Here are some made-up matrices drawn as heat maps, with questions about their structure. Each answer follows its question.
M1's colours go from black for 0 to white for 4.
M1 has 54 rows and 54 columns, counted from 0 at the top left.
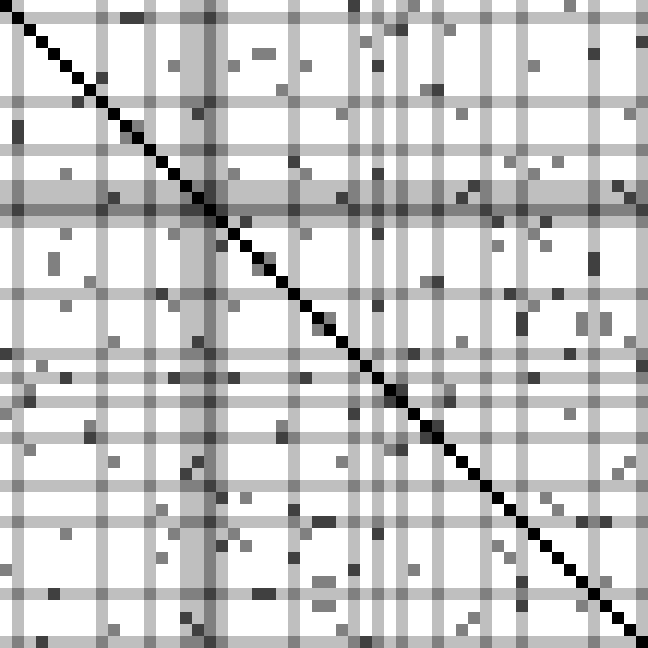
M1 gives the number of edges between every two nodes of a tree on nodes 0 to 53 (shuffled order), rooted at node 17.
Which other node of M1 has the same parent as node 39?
51
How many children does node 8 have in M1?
1
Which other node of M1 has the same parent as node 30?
3
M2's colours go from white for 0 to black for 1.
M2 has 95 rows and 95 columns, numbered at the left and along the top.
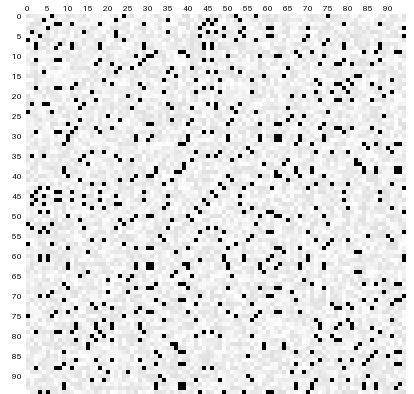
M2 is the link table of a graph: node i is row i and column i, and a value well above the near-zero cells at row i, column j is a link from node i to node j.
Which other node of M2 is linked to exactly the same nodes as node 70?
node 49
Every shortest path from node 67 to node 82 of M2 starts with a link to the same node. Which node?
node 39
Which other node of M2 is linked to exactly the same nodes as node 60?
node 43
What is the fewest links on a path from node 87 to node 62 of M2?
2
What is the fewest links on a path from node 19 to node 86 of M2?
4
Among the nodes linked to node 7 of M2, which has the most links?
node 74
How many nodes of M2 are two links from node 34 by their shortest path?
1
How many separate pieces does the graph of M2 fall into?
3
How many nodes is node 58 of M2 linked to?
10
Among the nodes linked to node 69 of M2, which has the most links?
node 6
